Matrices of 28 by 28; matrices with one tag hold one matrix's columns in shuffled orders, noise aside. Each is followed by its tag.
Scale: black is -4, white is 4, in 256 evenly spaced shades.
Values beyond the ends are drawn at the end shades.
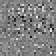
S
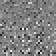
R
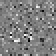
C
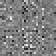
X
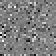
C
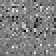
S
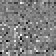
R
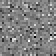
C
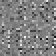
X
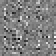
X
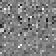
S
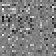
S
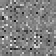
X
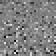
R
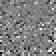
R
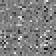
X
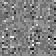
X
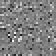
C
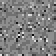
C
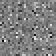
C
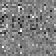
S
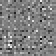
X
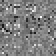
S
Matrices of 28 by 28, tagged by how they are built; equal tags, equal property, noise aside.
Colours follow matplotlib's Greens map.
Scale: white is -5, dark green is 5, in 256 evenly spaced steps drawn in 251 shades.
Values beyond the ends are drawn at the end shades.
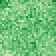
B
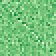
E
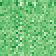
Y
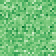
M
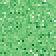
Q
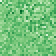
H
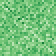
E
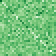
E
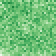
B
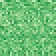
M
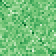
E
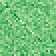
E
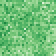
B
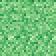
M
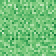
M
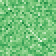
E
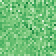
H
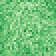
B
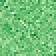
E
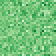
Y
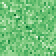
E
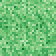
M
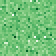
Q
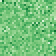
H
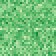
M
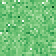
Q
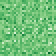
Y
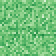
M
